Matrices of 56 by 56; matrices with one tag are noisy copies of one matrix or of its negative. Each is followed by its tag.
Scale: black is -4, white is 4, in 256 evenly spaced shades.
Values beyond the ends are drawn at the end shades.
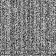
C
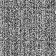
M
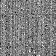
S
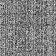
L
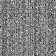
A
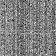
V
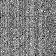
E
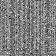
C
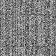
S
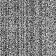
E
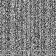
C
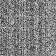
E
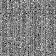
A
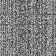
L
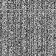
A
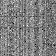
E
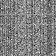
L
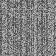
A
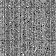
M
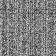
A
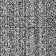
E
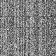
E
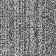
E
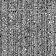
A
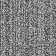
S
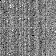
E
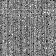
A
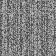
A
